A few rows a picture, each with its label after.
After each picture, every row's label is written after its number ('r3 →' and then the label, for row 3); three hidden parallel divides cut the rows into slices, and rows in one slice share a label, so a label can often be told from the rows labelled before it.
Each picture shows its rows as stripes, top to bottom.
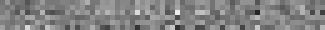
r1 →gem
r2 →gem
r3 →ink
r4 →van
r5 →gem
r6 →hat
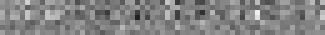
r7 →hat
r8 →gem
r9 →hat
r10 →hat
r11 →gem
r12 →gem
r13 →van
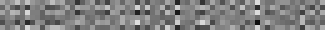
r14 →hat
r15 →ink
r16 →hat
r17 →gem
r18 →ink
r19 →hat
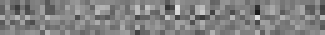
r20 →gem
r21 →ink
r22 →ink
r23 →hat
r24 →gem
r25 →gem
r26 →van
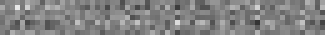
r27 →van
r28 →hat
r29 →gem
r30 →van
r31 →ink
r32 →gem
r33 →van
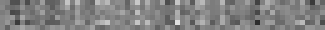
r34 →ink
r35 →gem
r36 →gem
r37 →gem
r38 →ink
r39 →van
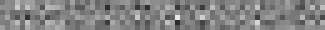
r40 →van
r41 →hat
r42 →gem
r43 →ink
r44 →hat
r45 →van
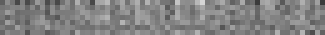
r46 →ink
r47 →gem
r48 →gem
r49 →gem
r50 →gem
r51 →van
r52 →gem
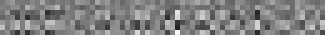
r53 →gem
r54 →van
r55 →ink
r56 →ink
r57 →hat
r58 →hat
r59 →ink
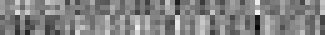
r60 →hat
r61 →van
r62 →hat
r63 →ink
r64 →ink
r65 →ink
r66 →ink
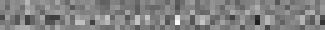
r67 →van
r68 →van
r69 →van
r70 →ink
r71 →ink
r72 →van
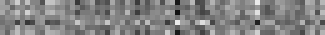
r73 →hat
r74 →van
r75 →hat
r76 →van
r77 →ink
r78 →van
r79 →hat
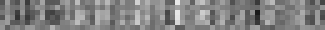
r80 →ink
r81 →gem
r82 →ink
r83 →ink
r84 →ink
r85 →van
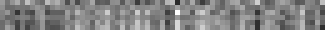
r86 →hat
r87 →gem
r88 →ink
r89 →gem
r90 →ink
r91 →ink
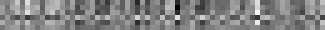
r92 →hat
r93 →hat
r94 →hat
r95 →ink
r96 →hat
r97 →van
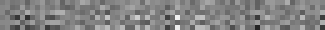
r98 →gem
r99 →gem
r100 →van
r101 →ink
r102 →van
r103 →ink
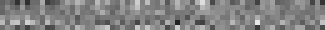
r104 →ink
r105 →gem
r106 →gem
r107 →van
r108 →hat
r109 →ink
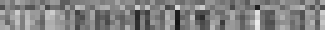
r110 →van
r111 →ink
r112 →hat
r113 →hat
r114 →hat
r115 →hat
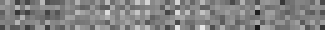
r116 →ink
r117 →van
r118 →ink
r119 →gem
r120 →van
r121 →ink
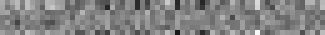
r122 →hat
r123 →hat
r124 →gem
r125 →gem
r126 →gem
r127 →gem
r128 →hat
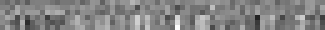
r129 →gem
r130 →van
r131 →van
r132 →ink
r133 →ink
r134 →ink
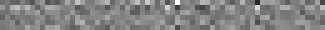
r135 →ink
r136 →hat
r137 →van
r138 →gem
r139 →gem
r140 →van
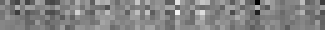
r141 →ink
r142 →van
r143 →ink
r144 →gem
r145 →gem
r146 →gem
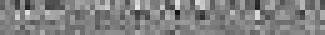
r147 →ink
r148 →ink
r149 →hat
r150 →hat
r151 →gem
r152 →van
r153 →gem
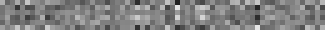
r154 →hat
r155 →ink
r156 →gem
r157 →ink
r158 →gem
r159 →hat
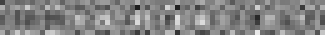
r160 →gem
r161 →hat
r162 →gem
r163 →ink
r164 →ink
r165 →gem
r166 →hat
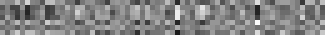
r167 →hat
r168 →ink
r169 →ink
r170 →ink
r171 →hat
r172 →gem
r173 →hat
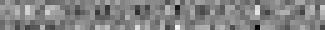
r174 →gem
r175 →hat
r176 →hat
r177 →van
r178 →gem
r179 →ink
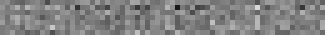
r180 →gem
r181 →hat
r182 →gem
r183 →van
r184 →van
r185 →van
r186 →gem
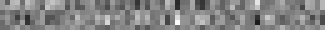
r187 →hat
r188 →hat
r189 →gem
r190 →ink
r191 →ink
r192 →van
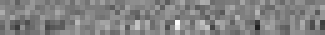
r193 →gem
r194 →van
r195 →van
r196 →van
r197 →ink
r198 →ink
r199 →gem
